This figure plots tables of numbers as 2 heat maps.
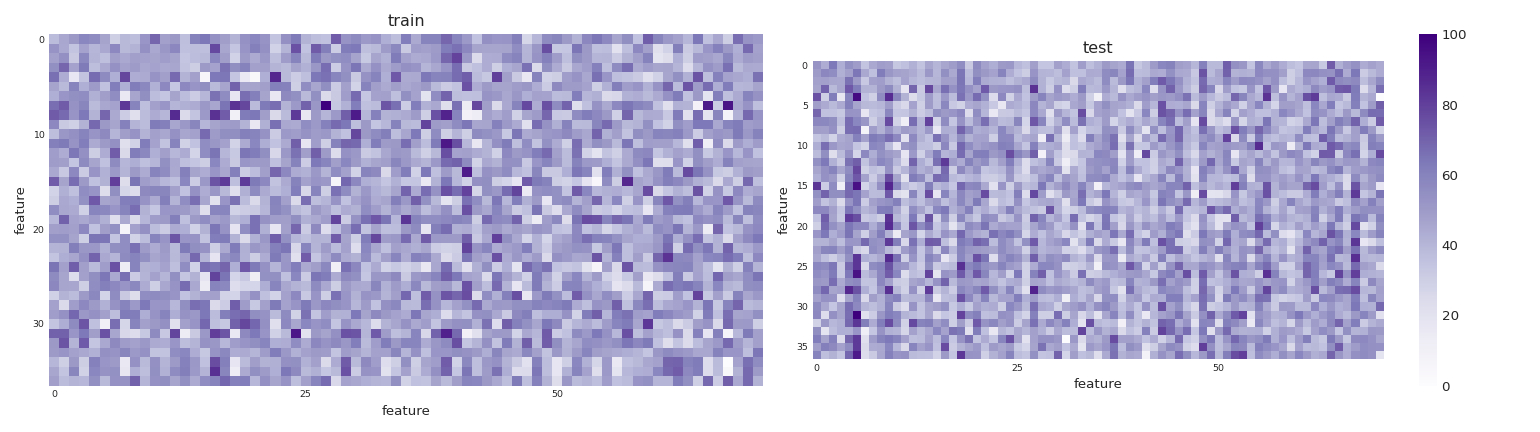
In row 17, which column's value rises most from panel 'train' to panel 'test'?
20
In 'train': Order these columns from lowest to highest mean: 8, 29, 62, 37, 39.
37, 8, 62, 29, 39
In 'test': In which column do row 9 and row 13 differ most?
52
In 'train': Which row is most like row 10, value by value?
29
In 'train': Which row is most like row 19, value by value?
0
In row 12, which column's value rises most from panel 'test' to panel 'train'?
26
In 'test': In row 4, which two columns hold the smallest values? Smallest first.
70, 35
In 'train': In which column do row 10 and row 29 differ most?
57
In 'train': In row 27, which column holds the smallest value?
47
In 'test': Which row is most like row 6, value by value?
33
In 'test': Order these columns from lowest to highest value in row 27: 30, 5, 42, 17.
17, 30, 42, 5
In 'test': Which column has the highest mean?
5
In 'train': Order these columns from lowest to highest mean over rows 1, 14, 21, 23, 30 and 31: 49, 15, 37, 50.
50, 15, 49, 37
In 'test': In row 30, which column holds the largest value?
43
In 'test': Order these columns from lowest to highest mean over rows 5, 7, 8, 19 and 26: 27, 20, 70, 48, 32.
32, 20, 70, 27, 48
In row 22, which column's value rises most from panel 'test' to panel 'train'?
47
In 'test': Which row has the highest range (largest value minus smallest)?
4
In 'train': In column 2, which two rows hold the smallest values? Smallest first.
4, 25
